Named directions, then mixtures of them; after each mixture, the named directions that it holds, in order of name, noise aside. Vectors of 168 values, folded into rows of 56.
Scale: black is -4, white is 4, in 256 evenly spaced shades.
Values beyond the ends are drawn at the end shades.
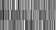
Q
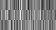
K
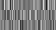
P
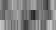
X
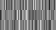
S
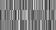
P, S.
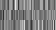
P, Q.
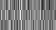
K.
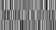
P.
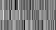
Q.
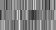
S, X.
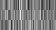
K.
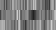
S, X.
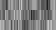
K, X.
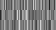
S.
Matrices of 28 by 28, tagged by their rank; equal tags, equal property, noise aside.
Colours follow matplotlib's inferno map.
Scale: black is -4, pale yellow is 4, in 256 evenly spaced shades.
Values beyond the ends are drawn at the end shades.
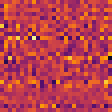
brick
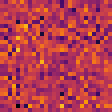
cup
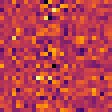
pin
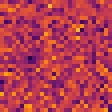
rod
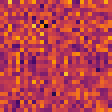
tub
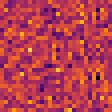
tub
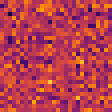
tub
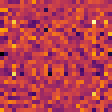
cup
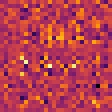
pin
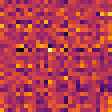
brick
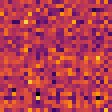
cup
